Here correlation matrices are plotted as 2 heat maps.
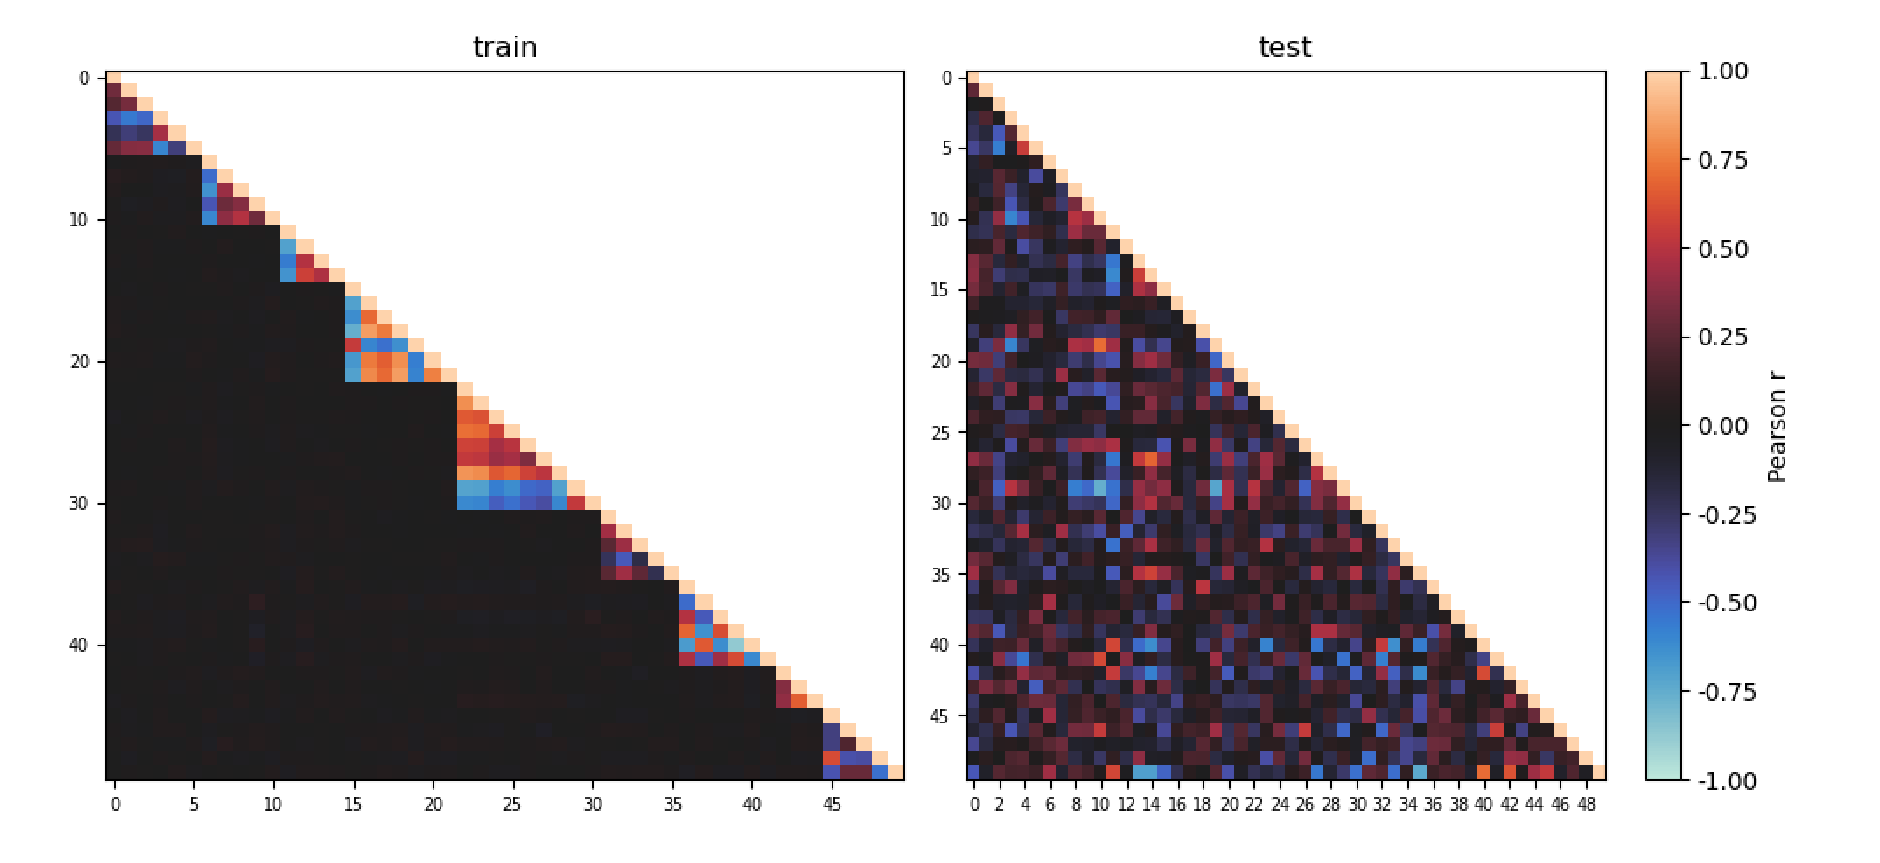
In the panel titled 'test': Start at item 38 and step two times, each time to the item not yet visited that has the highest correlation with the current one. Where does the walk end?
4
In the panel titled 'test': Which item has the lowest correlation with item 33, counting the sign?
40
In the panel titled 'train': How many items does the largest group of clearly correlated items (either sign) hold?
9
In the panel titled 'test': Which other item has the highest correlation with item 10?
19
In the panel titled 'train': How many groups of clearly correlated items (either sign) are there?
9
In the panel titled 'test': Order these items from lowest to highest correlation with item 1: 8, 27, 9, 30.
8, 9, 30, 27
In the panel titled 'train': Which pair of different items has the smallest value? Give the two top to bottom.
39, 40
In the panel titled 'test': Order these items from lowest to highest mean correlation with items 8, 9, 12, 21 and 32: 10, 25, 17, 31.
25, 17, 31, 10
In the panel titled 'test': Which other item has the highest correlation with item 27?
14
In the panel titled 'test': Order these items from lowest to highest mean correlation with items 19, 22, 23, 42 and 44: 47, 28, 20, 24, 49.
20, 24, 28, 47, 49
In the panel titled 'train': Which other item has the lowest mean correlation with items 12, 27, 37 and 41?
11
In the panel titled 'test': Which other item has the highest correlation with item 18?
36
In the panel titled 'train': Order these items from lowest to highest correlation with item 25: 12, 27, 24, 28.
12, 27, 24, 28
